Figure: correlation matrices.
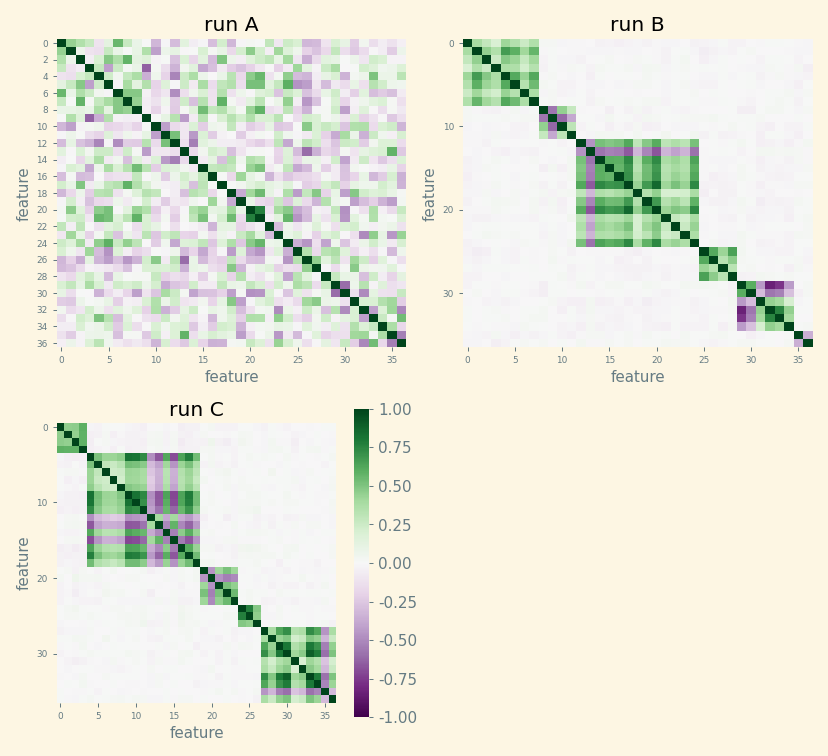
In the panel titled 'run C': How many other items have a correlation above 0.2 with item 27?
8
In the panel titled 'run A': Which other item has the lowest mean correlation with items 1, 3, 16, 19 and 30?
18
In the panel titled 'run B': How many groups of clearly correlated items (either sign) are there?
6
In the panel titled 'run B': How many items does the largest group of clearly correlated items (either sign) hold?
13
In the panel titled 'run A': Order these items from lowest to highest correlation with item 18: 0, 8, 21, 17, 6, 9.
0, 6, 17, 8, 9, 21
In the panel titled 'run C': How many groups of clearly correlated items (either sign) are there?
5
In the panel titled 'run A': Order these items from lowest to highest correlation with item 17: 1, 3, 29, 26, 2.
26, 3, 1, 29, 2
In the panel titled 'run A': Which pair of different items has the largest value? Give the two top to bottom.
20, 21
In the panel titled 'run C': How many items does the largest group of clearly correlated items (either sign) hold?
15
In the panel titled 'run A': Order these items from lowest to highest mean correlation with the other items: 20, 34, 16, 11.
16, 11, 34, 20
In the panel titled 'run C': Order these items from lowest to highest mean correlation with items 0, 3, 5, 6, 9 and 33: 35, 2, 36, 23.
35, 23, 36, 2
